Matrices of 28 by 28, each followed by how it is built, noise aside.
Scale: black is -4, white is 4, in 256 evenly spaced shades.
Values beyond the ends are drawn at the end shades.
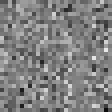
uneven columns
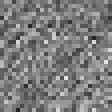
Hankel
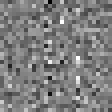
uneven columns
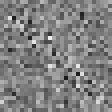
banded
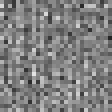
blocks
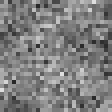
smooth
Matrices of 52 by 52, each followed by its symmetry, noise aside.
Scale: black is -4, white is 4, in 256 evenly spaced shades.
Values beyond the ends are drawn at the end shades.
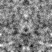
mirrored left to right.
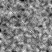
no symmetry.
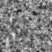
antisymmetric.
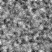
no symmetry.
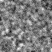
symmetric across the other diagonal.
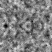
mirrored top to bottom.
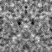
mirrored left to right.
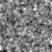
no symmetry.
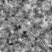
symmetric across the other diagonal.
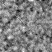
no symmetry.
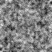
same after a half turn.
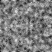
mirrored top to bottom.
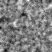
antisymmetric.
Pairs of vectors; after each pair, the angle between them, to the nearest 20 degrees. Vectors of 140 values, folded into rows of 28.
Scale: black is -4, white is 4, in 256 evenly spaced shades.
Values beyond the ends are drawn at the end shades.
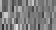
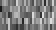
100 degrees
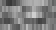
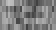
140 degrees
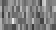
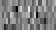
60 degrees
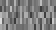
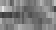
80 degrees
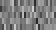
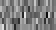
140 degrees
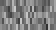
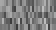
160 degrees
